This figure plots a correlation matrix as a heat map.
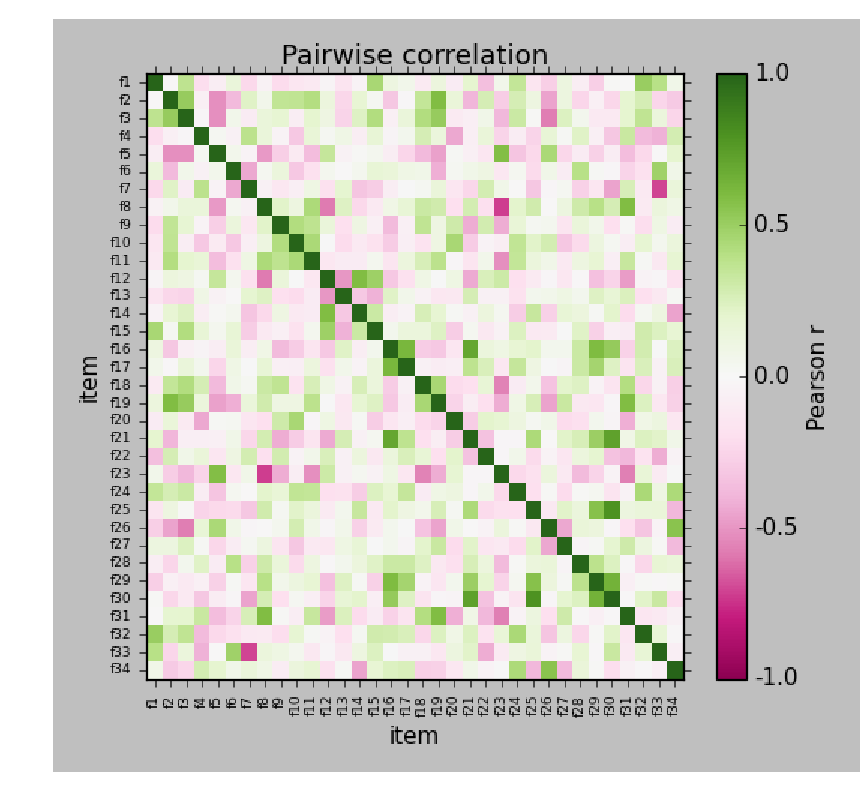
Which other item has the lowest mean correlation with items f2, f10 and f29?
f5
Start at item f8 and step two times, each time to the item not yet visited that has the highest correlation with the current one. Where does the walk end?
f19
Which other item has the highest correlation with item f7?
f4
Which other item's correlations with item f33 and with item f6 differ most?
f22
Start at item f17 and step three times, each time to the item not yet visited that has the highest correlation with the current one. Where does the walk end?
f30
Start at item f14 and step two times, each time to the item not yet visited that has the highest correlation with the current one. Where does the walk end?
f15
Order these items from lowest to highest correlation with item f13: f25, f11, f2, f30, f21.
f2, f11, f25, f30, f21
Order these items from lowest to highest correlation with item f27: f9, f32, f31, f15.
f9, f15, f32, f31
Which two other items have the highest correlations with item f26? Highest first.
f34, f5
